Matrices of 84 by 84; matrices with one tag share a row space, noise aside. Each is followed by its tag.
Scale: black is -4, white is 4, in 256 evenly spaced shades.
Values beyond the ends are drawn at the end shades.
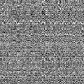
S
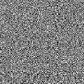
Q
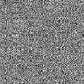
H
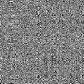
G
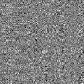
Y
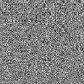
Y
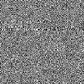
G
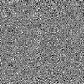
G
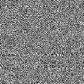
G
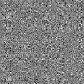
Y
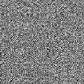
Q
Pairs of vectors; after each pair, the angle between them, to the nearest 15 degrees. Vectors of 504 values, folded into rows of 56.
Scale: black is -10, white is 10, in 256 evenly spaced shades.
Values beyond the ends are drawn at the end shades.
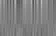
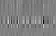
105 degrees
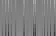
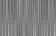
135 degrees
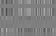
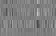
60 degrees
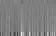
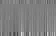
30 degrees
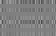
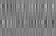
105 degrees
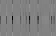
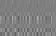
120 degrees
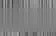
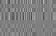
75 degrees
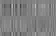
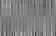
120 degrees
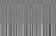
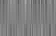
60 degrees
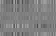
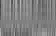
75 degrees
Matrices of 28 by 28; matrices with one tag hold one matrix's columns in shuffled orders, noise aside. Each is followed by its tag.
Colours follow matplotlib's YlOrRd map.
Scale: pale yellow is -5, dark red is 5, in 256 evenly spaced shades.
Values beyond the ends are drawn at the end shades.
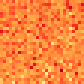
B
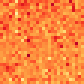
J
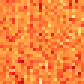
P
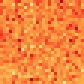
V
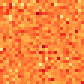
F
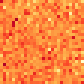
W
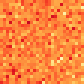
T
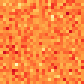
F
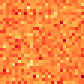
T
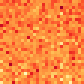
B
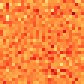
F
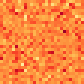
F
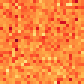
V
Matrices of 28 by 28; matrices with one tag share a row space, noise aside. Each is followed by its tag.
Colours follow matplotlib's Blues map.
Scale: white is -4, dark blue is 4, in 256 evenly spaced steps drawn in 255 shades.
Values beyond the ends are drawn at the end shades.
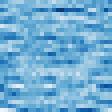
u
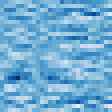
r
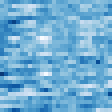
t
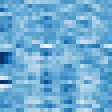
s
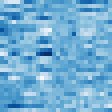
t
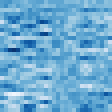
t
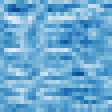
r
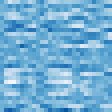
r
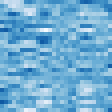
t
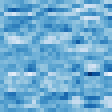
r
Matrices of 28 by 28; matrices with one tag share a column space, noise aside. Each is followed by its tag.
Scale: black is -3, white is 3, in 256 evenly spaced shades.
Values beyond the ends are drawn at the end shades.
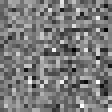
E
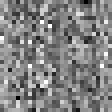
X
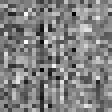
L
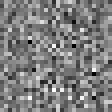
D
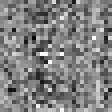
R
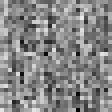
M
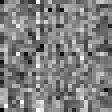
M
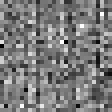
L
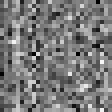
R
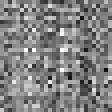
E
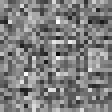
D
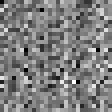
E
